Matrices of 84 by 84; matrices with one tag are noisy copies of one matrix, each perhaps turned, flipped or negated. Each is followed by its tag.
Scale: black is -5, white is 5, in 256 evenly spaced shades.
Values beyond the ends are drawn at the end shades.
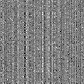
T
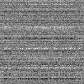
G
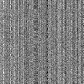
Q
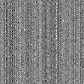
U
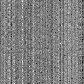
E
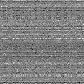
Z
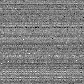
U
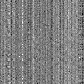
E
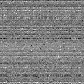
Z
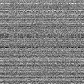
Q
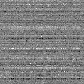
G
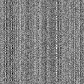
U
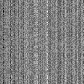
Q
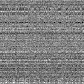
E
